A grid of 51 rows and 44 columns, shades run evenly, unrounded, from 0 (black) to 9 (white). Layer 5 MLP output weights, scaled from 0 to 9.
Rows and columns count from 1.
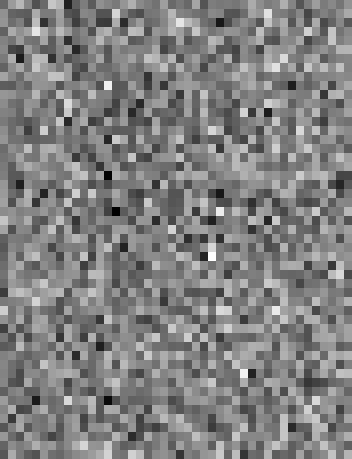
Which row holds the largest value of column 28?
24
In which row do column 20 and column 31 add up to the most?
42
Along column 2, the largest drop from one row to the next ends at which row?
47
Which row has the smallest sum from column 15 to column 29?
22
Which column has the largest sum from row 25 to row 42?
36
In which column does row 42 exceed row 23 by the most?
31
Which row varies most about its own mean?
3
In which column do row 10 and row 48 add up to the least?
37
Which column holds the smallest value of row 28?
16
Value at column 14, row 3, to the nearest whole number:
2
